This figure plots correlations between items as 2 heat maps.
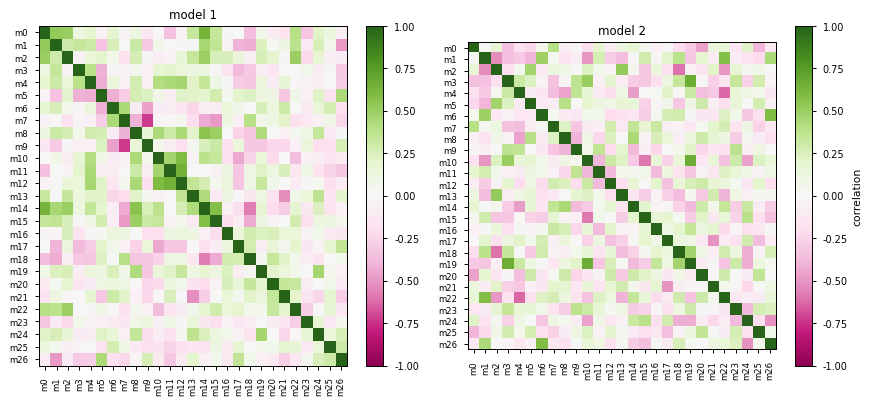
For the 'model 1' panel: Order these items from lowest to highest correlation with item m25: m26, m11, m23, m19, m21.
m11, m23, m19, m21, m26
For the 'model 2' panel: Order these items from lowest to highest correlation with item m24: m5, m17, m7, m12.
m12, m5, m7, m17
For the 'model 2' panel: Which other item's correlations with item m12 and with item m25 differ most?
m7
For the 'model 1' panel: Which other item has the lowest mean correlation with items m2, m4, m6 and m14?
m18
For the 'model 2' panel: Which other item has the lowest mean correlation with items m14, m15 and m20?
m10
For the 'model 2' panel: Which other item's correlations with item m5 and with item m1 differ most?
m2
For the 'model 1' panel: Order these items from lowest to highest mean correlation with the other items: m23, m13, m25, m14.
m23, m25, m13, m14
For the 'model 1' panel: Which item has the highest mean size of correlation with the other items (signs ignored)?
m14
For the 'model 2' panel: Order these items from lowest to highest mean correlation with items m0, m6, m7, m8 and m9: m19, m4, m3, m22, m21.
m4, m3, m19, m21, m22
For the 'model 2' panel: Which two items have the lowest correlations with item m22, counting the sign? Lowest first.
m4, m2
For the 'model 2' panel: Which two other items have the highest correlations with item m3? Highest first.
m19, m10
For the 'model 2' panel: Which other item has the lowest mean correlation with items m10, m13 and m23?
m15
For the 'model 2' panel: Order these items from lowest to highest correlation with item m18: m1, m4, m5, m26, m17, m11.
m5, m11, m4, m17, m26, m1
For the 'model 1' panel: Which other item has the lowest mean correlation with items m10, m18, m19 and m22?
m9
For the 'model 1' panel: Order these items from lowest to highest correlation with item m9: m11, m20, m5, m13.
m20, m11, m13, m5
